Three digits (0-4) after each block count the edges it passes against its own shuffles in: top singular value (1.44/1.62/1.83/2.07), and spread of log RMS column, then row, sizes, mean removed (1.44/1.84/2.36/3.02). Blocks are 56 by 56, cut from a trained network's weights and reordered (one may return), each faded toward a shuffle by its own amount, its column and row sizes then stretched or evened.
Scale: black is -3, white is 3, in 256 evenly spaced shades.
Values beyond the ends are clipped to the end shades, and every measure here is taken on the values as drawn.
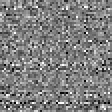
2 1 3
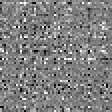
1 3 4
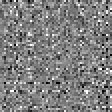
3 3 2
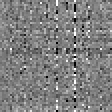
2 3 0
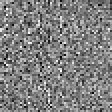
2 2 0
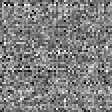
3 0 2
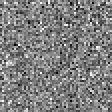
0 0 1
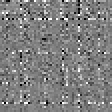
2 3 3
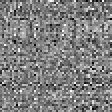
3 2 1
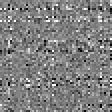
0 3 3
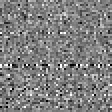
2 1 3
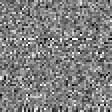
3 0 2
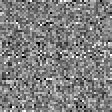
2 0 2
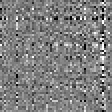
4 4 1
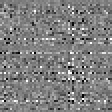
2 2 4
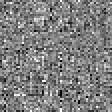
2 2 1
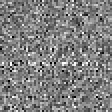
3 1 2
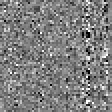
1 3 0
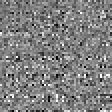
3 2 3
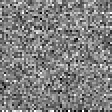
2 0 1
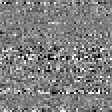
0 0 4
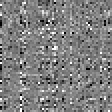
1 4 2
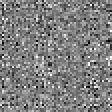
3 3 2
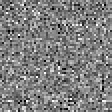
0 1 1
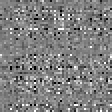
0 3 4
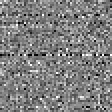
1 0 3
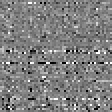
3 2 4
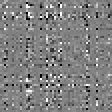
2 4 4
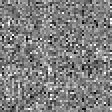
0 2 1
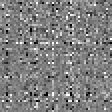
1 3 3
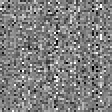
0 3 0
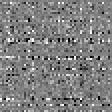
1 3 4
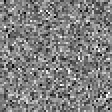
2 1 0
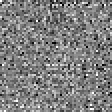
1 0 2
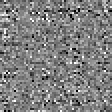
0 3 2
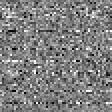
3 1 3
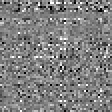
0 2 4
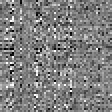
2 4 0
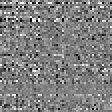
3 2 4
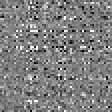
1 3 4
